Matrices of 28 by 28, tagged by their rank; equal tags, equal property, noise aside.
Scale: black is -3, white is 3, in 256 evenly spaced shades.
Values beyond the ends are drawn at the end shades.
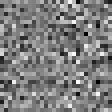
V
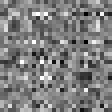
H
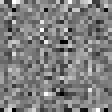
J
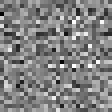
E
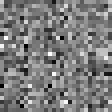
E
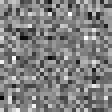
E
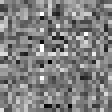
E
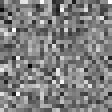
E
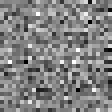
V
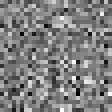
V
